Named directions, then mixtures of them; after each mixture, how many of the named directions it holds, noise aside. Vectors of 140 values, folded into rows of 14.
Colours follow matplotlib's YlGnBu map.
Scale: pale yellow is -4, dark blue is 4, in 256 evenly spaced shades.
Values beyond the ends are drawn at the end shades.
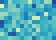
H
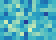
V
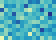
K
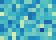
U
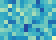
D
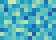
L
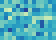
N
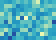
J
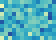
two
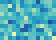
two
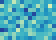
four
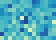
three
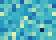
one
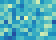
one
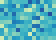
two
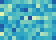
four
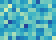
three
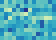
one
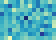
three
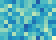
one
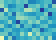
one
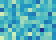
three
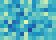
one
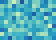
four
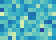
one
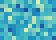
three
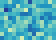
two
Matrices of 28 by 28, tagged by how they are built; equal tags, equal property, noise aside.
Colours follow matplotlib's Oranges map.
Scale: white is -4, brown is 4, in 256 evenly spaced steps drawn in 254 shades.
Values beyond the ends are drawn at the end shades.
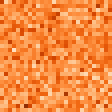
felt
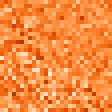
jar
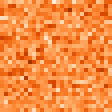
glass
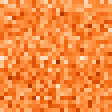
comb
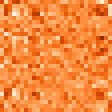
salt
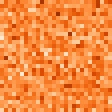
felt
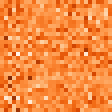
salt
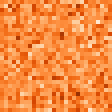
glass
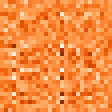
salt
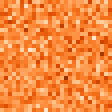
felt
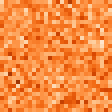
felt
